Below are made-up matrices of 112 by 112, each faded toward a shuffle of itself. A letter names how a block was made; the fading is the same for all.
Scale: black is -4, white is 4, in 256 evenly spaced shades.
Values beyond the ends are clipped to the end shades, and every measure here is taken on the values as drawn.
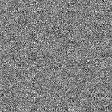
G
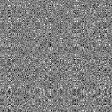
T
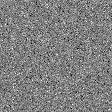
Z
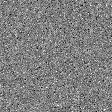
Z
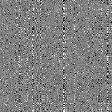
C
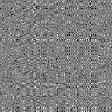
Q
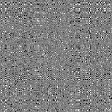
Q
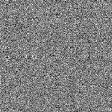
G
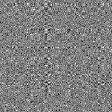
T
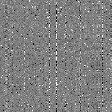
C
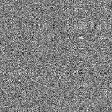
G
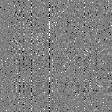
C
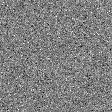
Z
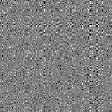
Q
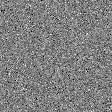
Z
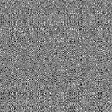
T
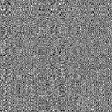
T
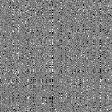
C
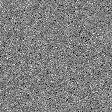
Z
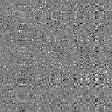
Q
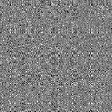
T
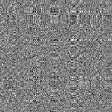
T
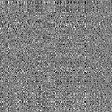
T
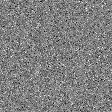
Z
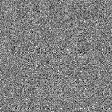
G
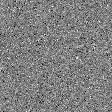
Z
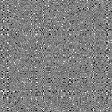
Q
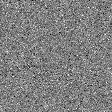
Z
